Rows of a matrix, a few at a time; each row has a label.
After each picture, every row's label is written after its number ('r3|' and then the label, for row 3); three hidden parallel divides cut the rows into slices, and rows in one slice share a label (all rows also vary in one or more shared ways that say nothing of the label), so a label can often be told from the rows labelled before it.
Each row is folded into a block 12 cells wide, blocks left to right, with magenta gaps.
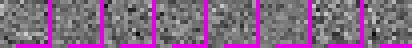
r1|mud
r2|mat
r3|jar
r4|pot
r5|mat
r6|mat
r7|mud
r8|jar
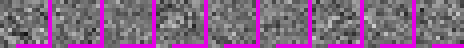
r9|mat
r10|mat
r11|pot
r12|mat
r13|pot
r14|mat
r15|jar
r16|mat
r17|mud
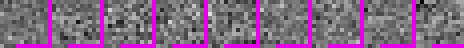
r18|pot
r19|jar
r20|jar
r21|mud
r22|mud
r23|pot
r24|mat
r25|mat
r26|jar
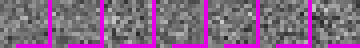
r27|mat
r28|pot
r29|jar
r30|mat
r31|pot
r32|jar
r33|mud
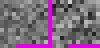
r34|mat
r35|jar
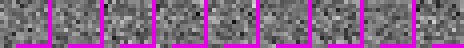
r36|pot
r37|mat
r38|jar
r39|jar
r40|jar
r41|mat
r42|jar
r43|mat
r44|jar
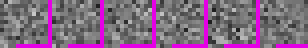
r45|mat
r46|mud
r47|mud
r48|mat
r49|pot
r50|pot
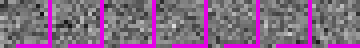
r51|jar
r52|mat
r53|jar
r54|mat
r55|pot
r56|pot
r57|mud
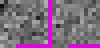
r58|jar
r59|mat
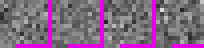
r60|pot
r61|mat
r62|mat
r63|jar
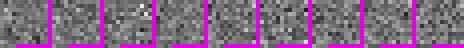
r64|mat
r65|mat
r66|mud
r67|pot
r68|jar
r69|jar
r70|mat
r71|jar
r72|jar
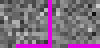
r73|mud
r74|jar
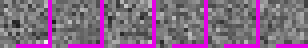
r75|jar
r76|pot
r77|jar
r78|pot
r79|mat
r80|mud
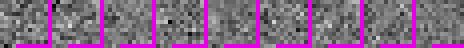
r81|pot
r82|jar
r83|pot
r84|jar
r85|mat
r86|mud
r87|mat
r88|mat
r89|pot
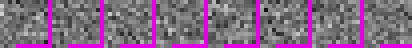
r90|mud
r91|mat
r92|mat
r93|jar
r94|mud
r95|mud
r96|mat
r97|mat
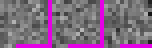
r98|pot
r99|pot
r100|mud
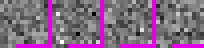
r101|mud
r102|jar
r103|jar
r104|jar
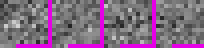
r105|pot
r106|pot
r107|pot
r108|mat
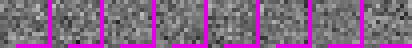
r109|mud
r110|mud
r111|pot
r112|mat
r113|pot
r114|mud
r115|mat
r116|jar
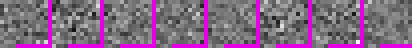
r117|jar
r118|jar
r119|mat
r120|mud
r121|pot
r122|pot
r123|jar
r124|pot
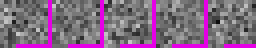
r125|mat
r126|mud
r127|jar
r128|pot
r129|mud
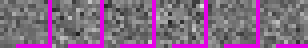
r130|pot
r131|mat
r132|jar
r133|jar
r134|mat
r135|pot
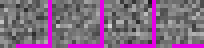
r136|jar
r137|mat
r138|mud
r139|mud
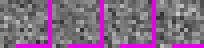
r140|pot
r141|pot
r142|mud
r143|pot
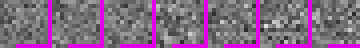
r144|pot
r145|mat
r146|mat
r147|mud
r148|mud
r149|pot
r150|jar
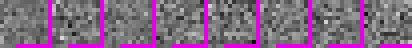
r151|mat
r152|mud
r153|pot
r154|mud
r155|mud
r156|mud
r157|pot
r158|jar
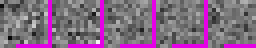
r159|jar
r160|jar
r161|pot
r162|pot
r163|pot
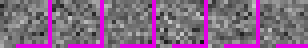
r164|jar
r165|jar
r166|mud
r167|mud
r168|jar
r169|mat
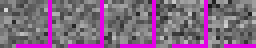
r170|mat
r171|pot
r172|mud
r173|jar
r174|jar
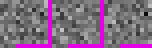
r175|jar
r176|pot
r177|jar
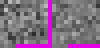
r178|jar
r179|pot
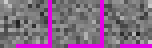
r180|mat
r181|pot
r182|jar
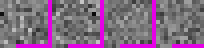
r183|mat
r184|jar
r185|pot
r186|mat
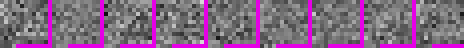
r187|mud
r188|mat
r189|jar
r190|jar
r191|mat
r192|pot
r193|pot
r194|mat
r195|mud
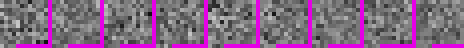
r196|mud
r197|mat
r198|pot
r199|mud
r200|jar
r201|pot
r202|mat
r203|pot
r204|mat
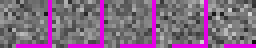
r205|pot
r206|pot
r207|mat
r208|jar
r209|mud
